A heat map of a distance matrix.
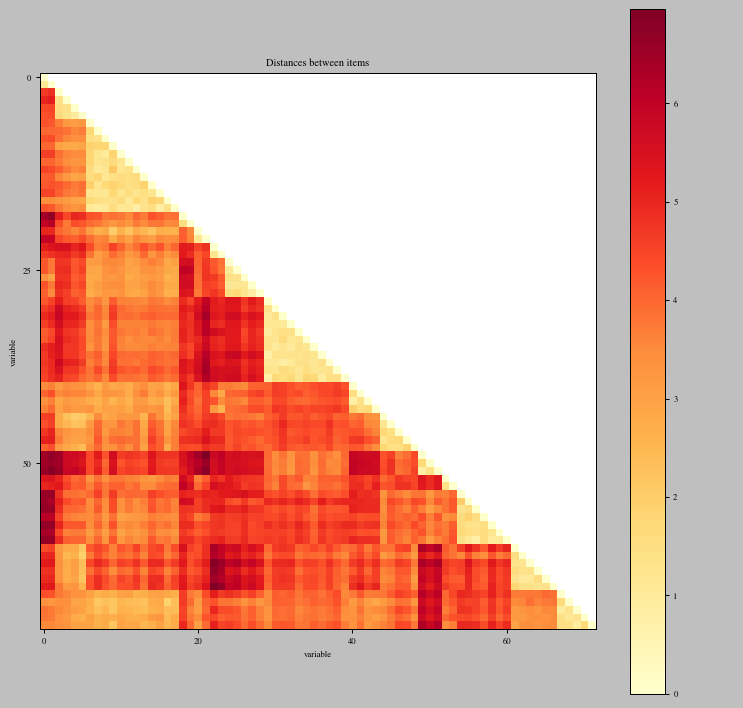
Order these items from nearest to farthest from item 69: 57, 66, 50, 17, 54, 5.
17, 5, 66, 57, 54, 50
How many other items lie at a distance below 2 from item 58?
6
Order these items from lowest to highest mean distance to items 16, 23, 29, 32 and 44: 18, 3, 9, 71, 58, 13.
13, 9, 71, 3, 58, 18
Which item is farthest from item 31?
21
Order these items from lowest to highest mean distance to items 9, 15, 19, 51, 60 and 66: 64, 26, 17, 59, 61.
17, 59, 64, 61, 26
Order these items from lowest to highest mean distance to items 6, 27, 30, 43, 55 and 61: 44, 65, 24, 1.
44, 24, 65, 1
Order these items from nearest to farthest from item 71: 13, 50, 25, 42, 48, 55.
13, 42, 48, 25, 55, 50
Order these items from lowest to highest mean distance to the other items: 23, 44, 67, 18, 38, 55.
44, 67, 38, 55, 23, 18
